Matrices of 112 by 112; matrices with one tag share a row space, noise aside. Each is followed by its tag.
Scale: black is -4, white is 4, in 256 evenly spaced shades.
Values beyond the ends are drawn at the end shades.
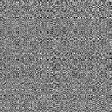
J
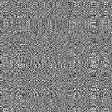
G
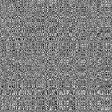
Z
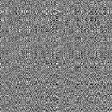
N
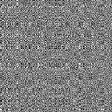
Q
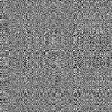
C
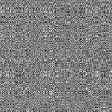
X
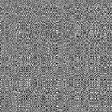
N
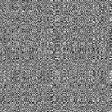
J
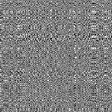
G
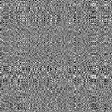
G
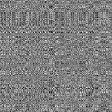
X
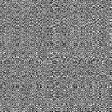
J
